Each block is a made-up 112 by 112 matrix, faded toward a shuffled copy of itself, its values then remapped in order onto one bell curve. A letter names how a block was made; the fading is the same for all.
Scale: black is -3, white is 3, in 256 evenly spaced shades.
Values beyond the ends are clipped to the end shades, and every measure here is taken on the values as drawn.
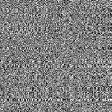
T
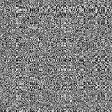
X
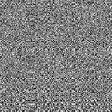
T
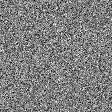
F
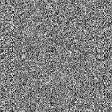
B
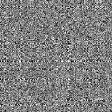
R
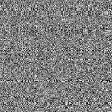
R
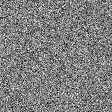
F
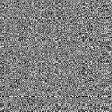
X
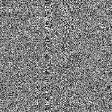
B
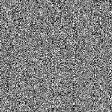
B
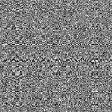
X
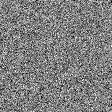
F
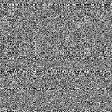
R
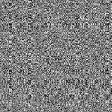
T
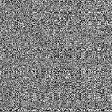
R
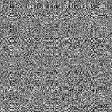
X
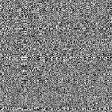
R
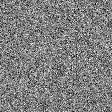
F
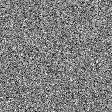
F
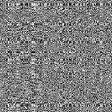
X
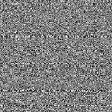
R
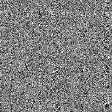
B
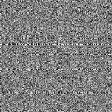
R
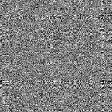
R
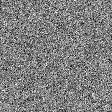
F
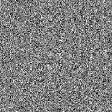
B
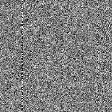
B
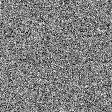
F
